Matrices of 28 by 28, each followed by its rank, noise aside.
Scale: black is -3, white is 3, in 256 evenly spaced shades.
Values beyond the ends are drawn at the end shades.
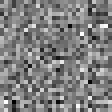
six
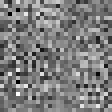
six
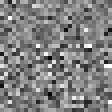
six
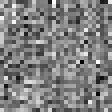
seven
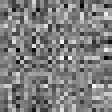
five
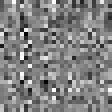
five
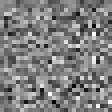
seven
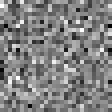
eight
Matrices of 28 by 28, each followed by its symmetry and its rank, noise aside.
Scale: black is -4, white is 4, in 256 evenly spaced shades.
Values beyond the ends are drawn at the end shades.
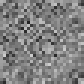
symmetric, rank six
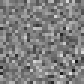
antisymmetric, rank eight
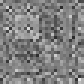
symmetric, rank four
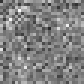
symmetric, rank six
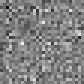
symmetric, rank eight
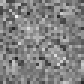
symmetric, rank eight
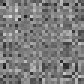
symmetric, rank four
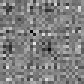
symmetric, rank four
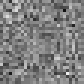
no symmetry, rank six
